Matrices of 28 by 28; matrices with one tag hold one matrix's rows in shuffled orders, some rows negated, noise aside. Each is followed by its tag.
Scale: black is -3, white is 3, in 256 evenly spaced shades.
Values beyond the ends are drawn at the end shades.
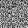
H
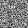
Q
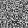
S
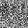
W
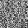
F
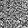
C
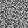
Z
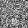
S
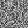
Z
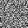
F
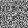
H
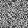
H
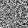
C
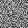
H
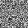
H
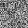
Q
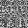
W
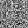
S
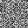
F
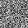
F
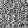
F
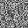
Z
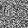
F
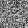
S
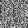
F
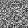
S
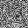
S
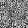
Q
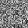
S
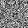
Z
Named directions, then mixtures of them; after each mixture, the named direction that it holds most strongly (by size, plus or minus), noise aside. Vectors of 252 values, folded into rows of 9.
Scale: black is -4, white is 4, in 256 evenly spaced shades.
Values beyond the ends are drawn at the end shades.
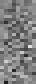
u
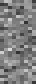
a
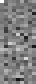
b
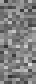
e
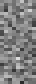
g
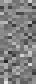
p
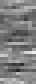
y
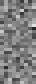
g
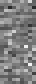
e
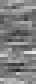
y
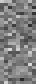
p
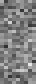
e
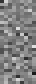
b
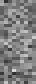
u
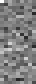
b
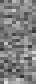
u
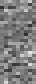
p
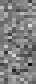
p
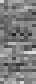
y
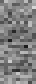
e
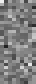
e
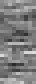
y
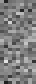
e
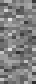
a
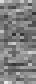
y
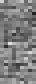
y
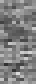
y
